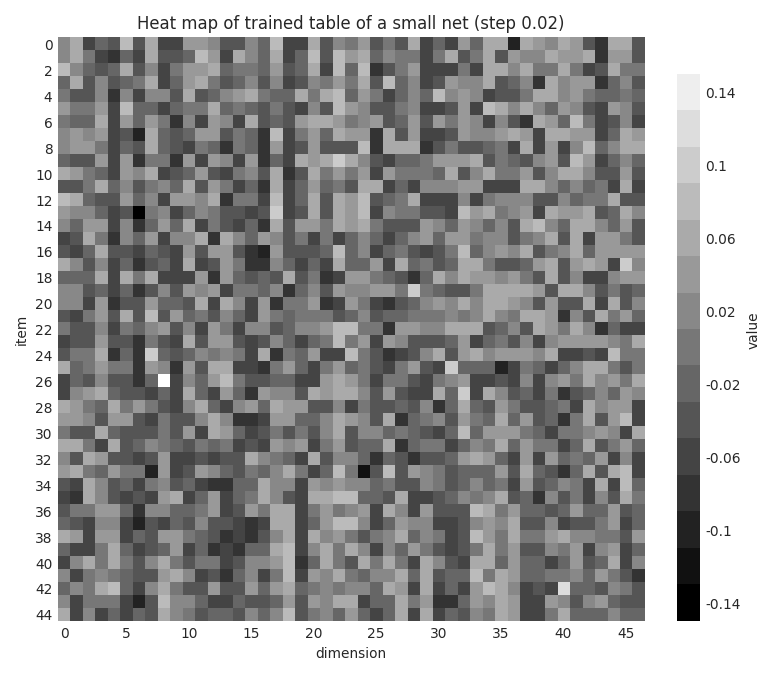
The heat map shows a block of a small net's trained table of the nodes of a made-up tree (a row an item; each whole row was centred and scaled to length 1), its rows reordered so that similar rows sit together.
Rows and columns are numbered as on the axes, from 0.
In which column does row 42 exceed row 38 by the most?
15
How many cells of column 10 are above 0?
22
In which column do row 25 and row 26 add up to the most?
8
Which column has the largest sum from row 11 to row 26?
32
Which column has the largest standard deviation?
18
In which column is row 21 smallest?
40
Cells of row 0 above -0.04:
29
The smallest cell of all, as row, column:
13, 6
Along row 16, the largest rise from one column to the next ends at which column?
17
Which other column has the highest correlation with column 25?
38
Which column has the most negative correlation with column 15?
46
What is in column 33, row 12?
-0.06
